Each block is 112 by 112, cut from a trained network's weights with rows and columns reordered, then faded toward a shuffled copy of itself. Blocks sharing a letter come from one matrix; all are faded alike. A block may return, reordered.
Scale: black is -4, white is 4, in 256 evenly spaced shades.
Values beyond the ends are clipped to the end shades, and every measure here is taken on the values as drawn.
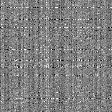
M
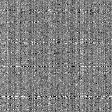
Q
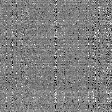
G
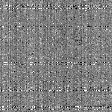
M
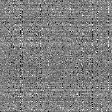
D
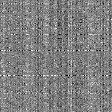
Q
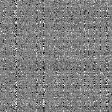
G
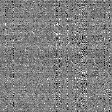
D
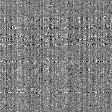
M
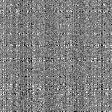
Q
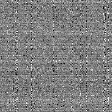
D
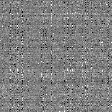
G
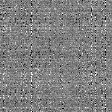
D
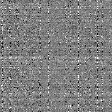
D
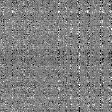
G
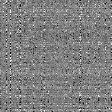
G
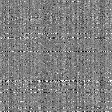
M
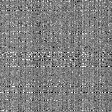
M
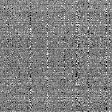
D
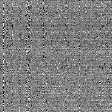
G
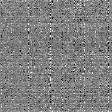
D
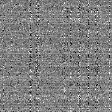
D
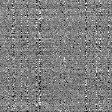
D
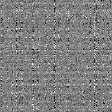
G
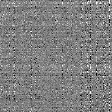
G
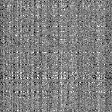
Q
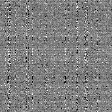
G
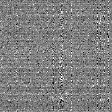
D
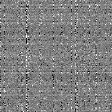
G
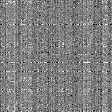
Q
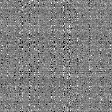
G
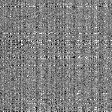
Q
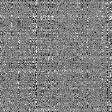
G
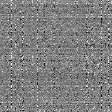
D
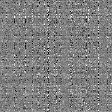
G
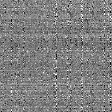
D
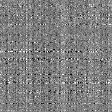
M
